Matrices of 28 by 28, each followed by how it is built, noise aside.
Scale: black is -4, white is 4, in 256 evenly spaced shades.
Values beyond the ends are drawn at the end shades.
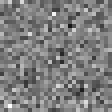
noise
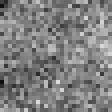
smooth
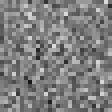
noise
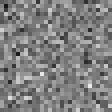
noise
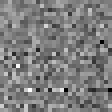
uneven rows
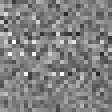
uneven rows
